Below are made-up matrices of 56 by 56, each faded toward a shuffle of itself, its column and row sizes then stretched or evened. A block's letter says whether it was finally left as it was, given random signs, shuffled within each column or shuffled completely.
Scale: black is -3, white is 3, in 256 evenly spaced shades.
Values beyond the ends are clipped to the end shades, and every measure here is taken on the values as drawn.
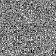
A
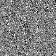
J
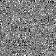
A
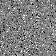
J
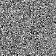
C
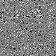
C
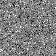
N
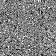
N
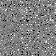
A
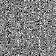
J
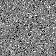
N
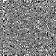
A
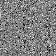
J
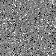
J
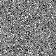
J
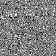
A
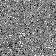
N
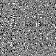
A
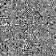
C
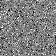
N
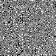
C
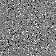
J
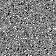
N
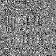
A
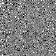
A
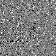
C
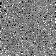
J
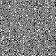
A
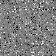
C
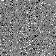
J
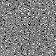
A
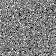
N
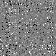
A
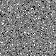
N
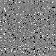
A
